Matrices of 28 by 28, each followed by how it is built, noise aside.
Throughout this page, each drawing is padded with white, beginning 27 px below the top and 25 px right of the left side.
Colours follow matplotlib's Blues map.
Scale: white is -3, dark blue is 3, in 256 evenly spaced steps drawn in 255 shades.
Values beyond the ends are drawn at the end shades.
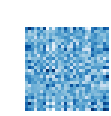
low rank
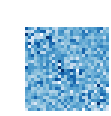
block diagonal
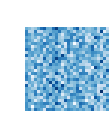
repeating rows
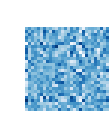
low rank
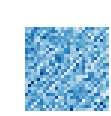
Hankel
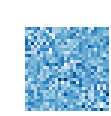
block diagonal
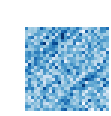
Hankel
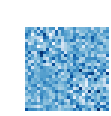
block diagonal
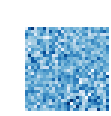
block diagonal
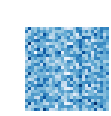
repeating rows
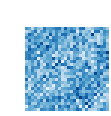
Hankel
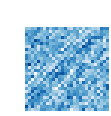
Hankel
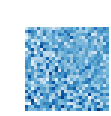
lower triangular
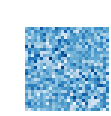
block diagonal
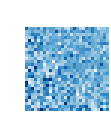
lower triangular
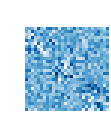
block diagonal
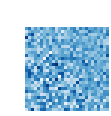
lower triangular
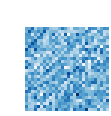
Hankel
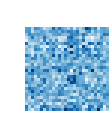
low rank
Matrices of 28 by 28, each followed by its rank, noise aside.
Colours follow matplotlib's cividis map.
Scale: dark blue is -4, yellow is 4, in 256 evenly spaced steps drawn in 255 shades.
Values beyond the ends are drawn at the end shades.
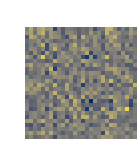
five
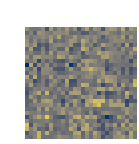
five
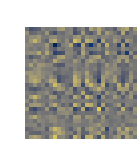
two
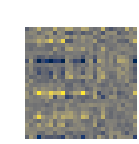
two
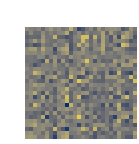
five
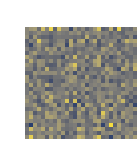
five
